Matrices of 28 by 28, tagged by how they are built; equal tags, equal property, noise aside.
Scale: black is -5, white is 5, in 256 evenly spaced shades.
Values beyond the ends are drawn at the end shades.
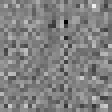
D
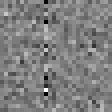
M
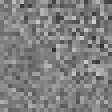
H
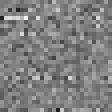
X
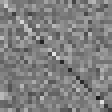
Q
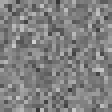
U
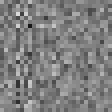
D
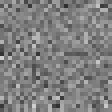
D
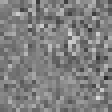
H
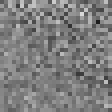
H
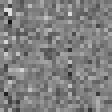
M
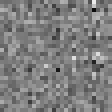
M
